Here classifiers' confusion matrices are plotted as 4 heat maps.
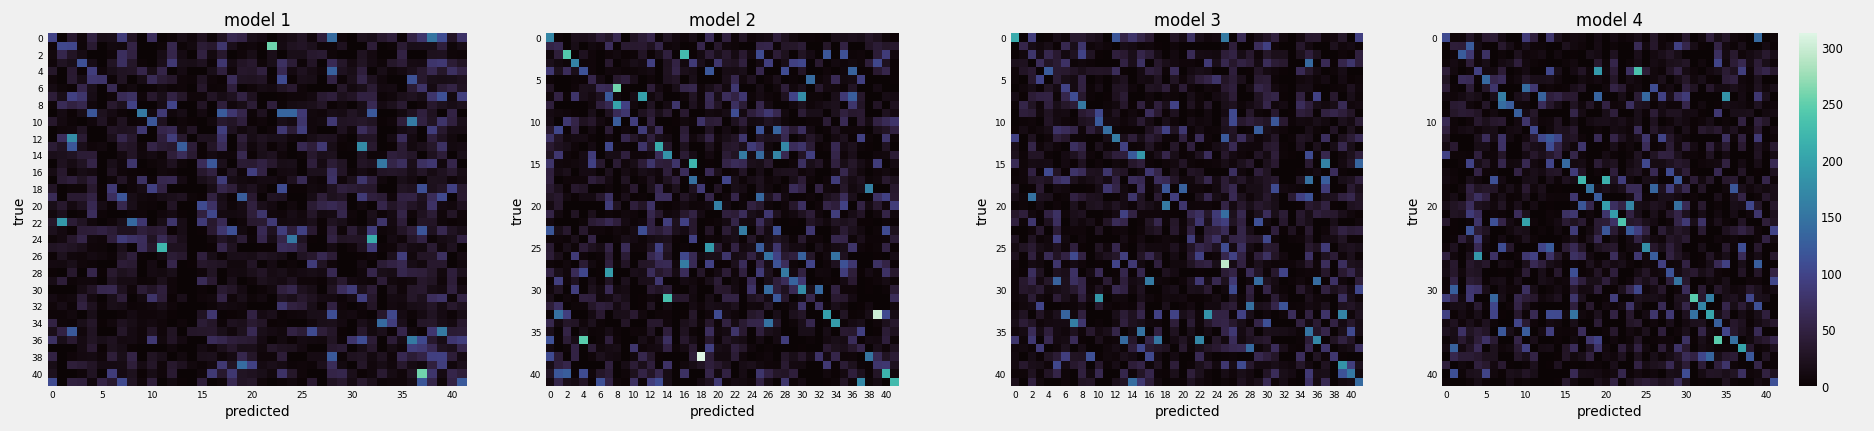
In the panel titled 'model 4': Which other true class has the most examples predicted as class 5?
40
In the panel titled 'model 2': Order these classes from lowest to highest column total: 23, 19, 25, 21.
21, 23, 19, 25
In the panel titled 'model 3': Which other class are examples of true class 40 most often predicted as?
39
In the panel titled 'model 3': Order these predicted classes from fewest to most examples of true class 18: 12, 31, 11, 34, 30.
34, 30, 12, 11, 31
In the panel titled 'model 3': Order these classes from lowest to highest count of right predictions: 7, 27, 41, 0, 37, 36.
27, 37, 7, 41, 36, 0
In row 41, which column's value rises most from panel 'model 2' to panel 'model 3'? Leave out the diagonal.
14
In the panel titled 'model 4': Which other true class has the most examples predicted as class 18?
36
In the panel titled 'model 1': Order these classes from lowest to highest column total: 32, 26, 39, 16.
26, 16, 32, 39
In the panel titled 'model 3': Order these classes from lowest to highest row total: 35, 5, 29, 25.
5, 25, 35, 29
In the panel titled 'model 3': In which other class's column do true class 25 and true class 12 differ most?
0
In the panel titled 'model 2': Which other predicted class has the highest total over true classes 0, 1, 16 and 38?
18
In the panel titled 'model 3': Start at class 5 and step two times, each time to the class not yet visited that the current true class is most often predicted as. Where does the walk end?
35
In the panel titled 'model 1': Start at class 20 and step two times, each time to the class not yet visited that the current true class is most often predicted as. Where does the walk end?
33
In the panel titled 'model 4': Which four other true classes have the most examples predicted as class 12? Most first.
7, 25, 8, 27
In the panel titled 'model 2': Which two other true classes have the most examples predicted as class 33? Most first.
2, 39
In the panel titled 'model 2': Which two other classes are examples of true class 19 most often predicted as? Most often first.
25, 40
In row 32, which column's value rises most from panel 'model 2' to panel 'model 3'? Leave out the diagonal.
28
